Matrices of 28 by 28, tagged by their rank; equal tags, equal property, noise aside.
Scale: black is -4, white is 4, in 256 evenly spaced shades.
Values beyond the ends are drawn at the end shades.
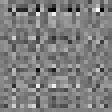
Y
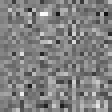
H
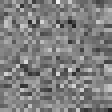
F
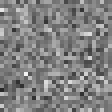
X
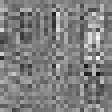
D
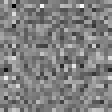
F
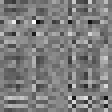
Y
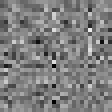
H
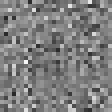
F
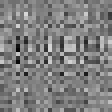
Y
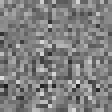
X
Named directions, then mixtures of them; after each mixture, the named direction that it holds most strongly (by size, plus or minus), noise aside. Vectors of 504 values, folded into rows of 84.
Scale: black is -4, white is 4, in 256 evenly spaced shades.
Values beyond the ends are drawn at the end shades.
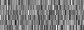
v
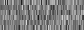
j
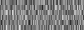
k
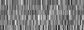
v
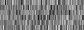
j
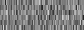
k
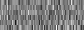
v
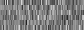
j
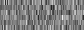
j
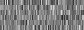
j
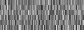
v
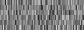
v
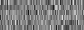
v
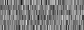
j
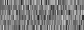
j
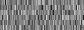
k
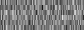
k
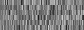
j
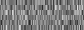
k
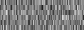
k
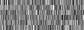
j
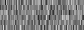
j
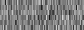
v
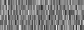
v
